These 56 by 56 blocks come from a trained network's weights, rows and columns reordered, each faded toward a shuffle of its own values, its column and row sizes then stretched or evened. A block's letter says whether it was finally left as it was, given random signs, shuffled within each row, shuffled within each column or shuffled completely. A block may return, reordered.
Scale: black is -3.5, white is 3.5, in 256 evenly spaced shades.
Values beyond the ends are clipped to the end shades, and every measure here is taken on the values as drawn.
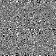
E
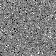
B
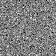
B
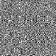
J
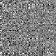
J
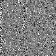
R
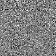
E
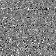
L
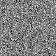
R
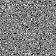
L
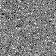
B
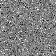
B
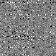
E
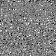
L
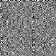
J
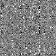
E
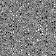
R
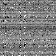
J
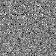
L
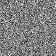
L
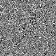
R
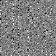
R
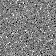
B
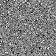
B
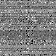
J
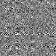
J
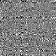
J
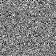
L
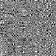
J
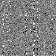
E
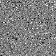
L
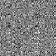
J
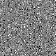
R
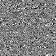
L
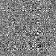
J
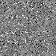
L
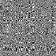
J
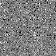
E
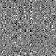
J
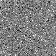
B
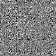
E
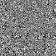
E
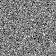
B
